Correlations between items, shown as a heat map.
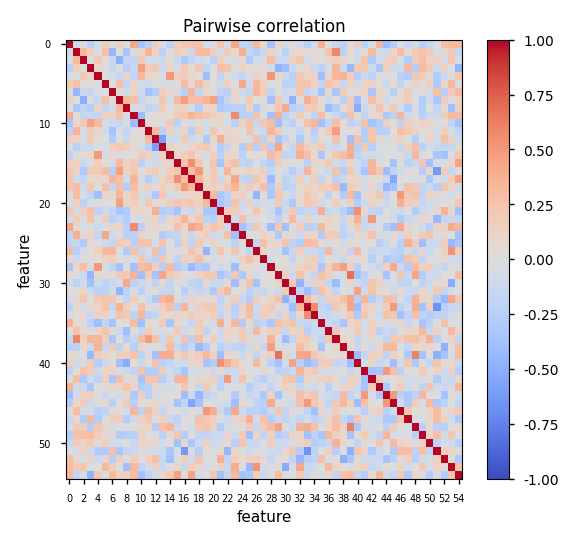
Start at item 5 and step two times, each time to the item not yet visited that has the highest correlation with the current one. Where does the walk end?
1
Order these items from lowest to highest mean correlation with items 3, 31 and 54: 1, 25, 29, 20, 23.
25, 29, 20, 1, 23
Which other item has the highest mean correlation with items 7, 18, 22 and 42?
16
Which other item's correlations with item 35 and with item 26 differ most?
6
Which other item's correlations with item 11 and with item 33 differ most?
34
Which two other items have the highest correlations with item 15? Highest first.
17, 54
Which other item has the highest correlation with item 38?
28
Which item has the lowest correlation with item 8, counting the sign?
40
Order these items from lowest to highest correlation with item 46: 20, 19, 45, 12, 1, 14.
45, 14, 12, 1, 20, 19
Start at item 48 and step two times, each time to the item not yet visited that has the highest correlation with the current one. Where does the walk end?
29
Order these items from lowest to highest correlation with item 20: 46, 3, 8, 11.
3, 8, 11, 46
